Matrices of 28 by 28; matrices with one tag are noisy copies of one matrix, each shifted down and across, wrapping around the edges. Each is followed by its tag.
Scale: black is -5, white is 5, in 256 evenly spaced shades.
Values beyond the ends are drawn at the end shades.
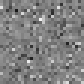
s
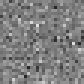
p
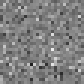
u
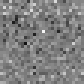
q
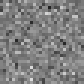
s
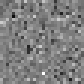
s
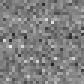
p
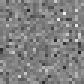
u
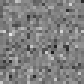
p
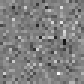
u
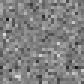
s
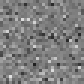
p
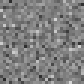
s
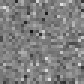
s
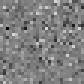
s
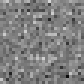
p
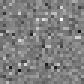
s
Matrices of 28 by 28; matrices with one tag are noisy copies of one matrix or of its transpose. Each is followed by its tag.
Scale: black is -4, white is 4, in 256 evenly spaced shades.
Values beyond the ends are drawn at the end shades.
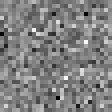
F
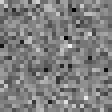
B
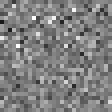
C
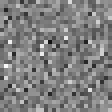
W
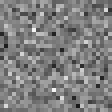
F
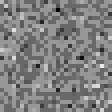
B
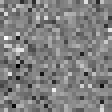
C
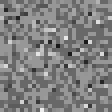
W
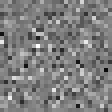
F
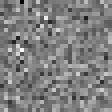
C
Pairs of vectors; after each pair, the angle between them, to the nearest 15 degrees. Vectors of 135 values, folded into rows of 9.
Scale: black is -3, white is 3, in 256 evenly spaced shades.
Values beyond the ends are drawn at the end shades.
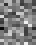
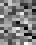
45 degrees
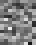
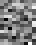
165 degrees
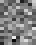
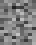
120 degrees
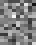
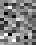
120 degrees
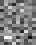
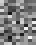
135 degrees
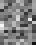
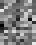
165 degrees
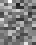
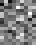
135 degrees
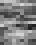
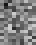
105 degrees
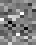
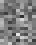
60 degrees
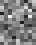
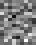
105 degrees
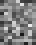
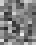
150 degrees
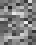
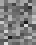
120 degrees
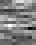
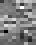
45 degrees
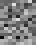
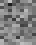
60 degrees
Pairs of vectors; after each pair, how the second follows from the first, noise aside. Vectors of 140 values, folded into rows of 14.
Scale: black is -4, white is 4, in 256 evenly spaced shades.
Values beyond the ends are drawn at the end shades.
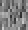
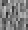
reversed.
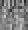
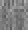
negated, shrunk.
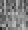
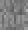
wrapped around, negated, shrunk.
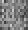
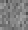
wrapped around, negated, shrunk.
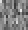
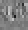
wrapped around, negated, partly zeroed.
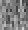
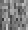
reversed.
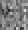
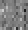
negated, partly zeroed.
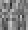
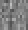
negated, shrunk.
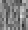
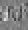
reversed, partly zeroed.
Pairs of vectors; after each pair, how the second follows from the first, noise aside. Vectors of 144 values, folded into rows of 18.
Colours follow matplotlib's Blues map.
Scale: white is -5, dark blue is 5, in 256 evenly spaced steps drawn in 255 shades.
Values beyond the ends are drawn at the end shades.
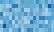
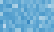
negated, shrunk.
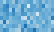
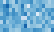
copied.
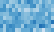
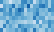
reversed.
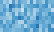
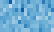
negated, partly zeroed.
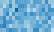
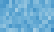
negated, shrunk.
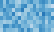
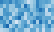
wrapped around.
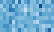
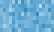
negated, shrunk.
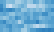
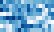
wrapped around, scaled up.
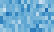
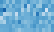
negated, partly zeroed.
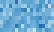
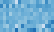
negated, partly zeroed.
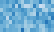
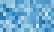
reversed.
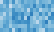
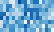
reversed, scaled up.
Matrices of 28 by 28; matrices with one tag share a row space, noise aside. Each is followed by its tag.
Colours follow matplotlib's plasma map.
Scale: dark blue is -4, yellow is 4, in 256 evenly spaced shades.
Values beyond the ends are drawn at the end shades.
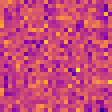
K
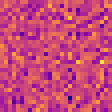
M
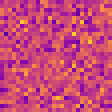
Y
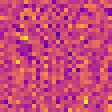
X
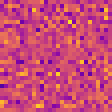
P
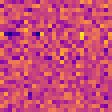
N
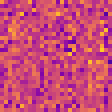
P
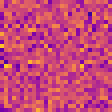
K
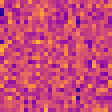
K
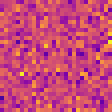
X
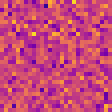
M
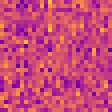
N
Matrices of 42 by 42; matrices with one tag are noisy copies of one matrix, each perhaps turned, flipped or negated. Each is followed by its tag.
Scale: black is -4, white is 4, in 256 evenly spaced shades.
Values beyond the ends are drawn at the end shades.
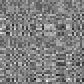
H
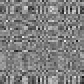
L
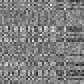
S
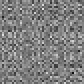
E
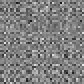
E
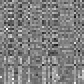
S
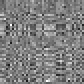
H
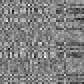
S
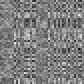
H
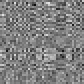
H
